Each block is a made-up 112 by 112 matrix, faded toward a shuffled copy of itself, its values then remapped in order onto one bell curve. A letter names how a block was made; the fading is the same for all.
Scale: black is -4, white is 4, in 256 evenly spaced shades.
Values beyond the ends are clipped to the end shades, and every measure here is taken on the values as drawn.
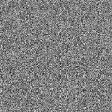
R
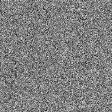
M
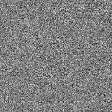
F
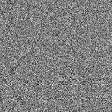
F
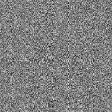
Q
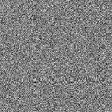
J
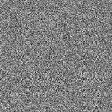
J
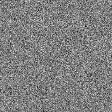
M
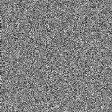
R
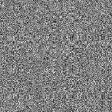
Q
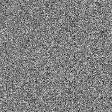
M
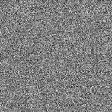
F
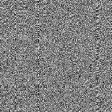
Q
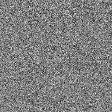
M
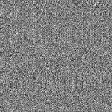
J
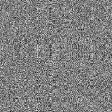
Q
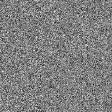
M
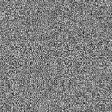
J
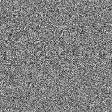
F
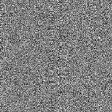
R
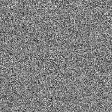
M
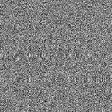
J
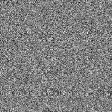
F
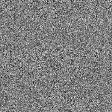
M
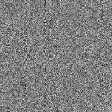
R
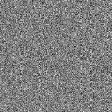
R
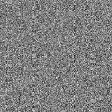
R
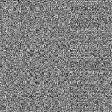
J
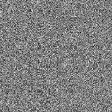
R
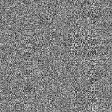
Q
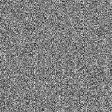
R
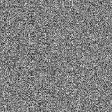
R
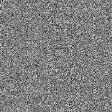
R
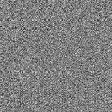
J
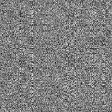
Q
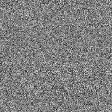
F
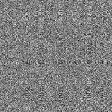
J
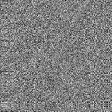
J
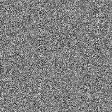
M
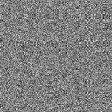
J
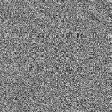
J
